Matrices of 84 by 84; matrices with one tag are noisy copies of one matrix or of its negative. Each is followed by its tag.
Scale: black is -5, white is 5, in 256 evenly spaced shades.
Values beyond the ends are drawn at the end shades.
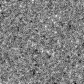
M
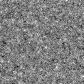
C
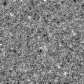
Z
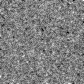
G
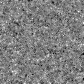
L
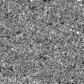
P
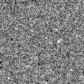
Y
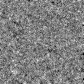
L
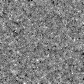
L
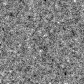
Z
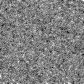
G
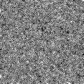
G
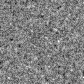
Y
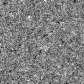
Z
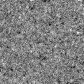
P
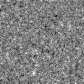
M
